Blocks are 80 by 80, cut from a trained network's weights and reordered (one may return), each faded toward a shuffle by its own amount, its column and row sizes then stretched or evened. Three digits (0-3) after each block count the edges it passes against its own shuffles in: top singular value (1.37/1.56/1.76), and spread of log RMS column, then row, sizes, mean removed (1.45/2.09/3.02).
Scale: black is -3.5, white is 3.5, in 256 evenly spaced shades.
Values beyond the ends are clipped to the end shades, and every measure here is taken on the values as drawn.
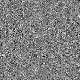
1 0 1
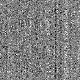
2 1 1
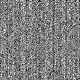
3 0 1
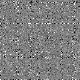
1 2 2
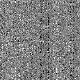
2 2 0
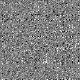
1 2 2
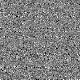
0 0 2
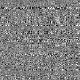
3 1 3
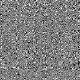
2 2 2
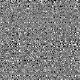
0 2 3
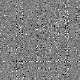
1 2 1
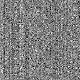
2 0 1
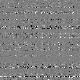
2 1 3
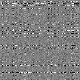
3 2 3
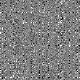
1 3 1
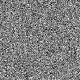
1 0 0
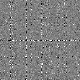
3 2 1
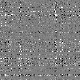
1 2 3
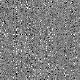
1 2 0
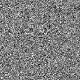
2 1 1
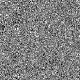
1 1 1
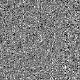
1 2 1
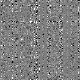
2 3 1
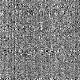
2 0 2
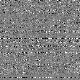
1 0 3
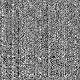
3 1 1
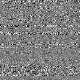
0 0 3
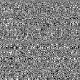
3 0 3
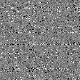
0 1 2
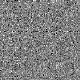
2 1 0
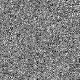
1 1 0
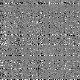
1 2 3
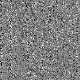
0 2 0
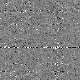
3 1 2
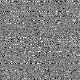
0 0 3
